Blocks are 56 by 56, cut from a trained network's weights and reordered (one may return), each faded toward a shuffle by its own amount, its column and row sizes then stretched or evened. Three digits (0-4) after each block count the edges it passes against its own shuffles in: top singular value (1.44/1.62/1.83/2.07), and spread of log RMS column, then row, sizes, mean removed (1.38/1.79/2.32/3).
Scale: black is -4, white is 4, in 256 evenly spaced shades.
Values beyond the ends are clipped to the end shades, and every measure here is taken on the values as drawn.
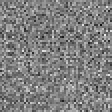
3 0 1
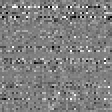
1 1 4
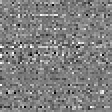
1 1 4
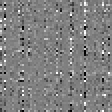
1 4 2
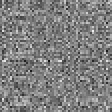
4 2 1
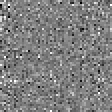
0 3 1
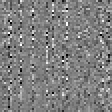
1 4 1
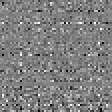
0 2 4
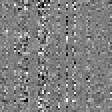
2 4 2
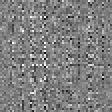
3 4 2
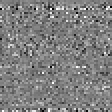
0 1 4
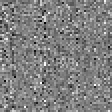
0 3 0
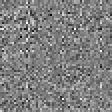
3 2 2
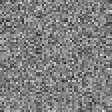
3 0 0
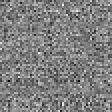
2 0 2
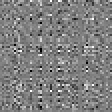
4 4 3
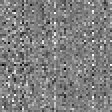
1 3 1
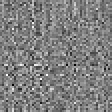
4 2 2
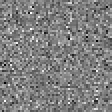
0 2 1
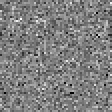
0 1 1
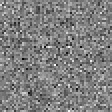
0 1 1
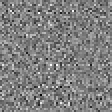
2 1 2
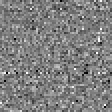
0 0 1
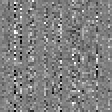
1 4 0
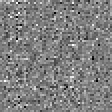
1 2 2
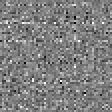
0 2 3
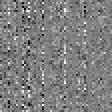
1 4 1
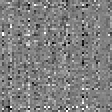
2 4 2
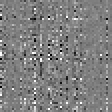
0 4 2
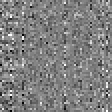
2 4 1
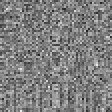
3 0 0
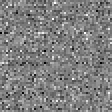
0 1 2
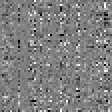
0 4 3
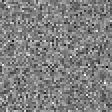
0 0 1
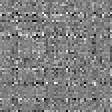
4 3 4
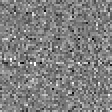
1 1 1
